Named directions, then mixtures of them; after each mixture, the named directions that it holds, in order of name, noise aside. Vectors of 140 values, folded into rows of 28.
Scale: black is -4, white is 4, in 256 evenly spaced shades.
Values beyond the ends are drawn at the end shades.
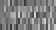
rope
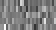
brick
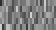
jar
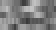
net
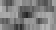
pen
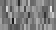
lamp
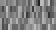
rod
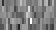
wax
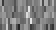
wax.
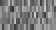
jar, lamp, rope.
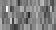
lamp, net, rod.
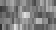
jar, net, pen.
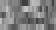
net.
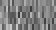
jar, rope.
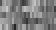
jar, net.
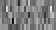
lamp.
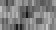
pen.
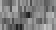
lamp, pen.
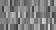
rod, rope.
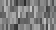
net, rod, rope.
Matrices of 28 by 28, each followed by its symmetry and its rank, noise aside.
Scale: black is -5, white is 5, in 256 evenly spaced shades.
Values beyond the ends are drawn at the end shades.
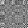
symmetric, rank two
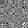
symmetric, rank three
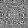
no symmetry, rank four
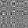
antisymmetric, rank two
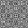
no symmetry, rank three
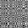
antisymmetric, rank two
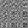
symmetric, rank two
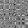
symmetric, rank three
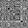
symmetric, rank three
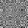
no symmetry, rank three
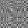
antisymmetric, rank two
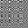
no symmetry, rank two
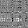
no symmetry, rank two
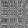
no symmetry, rank two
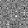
no symmetry, rank four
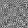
no symmetry, rank four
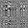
no symmetry, rank two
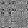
symmetric, rank two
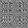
no symmetry, rank three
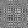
antisymmetric, rank two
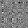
no symmetry, rank three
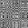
no symmetry, rank two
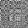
symmetric, rank two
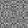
antisymmetric, rank two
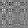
antisymmetric, rank two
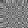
no symmetry, rank two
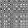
symmetric, rank two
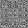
no symmetry, rank four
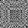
symmetric, rank three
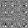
symmetric, rank two
